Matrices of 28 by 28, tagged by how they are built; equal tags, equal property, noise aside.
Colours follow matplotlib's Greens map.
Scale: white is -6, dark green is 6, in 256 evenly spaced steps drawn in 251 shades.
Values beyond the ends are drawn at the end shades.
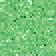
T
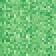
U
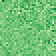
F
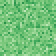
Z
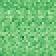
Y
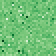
T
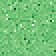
T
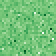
T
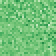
F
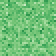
Y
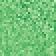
F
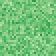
Z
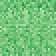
Y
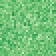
Z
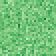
Z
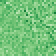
F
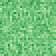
Y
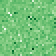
T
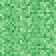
U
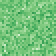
Z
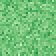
Z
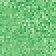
F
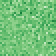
F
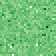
T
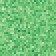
Z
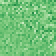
F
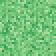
Y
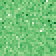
T
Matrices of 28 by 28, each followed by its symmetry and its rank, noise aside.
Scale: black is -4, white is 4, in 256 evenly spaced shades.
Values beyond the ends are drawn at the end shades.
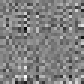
no symmetry, rank three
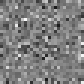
no symmetry, rank five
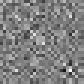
symmetric, rank five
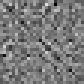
symmetric, rank five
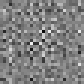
antisymmetric, rank four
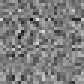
no symmetry, rank four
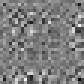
symmetric, rank three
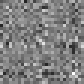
symmetric, rank four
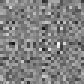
no symmetry, rank five
